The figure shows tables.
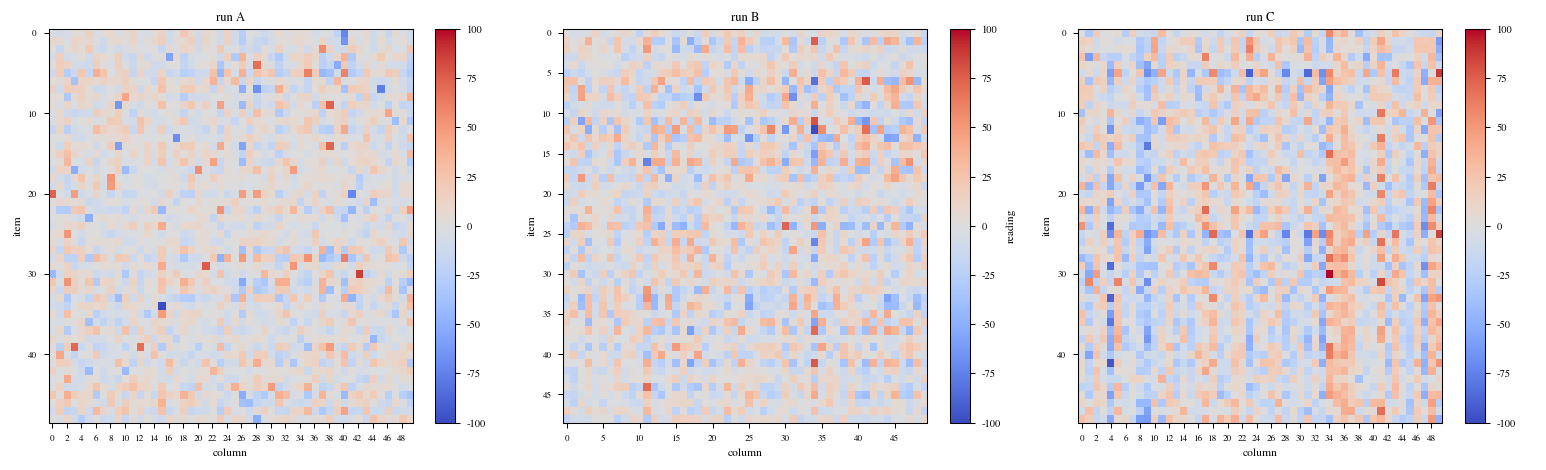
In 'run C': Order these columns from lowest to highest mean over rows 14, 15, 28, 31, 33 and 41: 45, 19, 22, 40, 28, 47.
47, 28, 45, 19, 40, 22
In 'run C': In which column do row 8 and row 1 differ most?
49
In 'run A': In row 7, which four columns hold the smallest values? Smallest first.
45, 28, 26, 40
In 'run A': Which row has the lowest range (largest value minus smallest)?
26
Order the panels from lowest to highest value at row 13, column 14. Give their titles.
run A, run C, run B
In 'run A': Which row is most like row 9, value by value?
14
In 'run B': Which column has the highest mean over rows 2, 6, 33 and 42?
11
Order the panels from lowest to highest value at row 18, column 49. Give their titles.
run A, run B, run C
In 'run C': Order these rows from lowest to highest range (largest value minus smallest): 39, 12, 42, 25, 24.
42, 12, 39, 24, 25
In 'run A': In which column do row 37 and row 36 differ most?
5
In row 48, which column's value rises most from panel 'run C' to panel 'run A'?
9
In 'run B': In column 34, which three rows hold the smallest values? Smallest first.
12, 6, 26
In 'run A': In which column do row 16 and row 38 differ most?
44
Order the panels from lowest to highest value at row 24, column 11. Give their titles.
run C, run A, run B
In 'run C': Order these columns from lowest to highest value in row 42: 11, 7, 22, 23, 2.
11, 23, 7, 22, 2
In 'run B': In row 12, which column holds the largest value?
41
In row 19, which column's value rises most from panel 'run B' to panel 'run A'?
8
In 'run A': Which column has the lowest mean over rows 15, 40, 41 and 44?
31
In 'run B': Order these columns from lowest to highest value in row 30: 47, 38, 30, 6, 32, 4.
30, 6, 4, 32, 47, 38
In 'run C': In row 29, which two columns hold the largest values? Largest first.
18, 48
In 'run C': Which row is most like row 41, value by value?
36
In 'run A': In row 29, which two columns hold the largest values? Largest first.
21, 33
